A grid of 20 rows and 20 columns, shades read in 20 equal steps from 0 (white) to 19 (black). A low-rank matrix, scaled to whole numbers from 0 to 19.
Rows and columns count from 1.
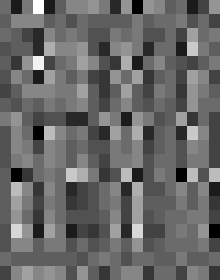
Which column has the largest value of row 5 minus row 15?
13
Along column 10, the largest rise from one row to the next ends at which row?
10
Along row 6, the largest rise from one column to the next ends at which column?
14
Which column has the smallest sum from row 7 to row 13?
18
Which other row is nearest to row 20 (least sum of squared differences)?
12
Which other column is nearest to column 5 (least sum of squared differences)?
11
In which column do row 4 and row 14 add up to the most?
4
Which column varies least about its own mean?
16
